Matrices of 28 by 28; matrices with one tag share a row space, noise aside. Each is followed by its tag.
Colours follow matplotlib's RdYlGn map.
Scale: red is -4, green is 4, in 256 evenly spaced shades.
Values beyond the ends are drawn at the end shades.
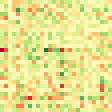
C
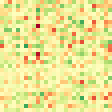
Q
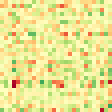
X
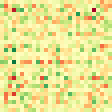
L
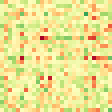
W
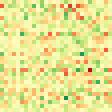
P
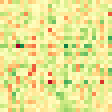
X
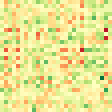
Q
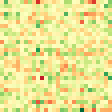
Q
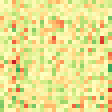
X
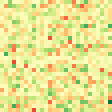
X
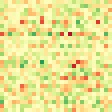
P
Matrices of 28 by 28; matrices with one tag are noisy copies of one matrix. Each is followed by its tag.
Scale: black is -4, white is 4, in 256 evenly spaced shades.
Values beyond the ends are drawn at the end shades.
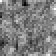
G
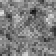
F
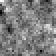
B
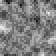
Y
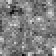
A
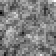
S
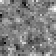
G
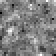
S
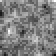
S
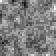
G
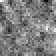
B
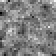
S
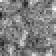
G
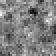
F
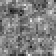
A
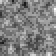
G
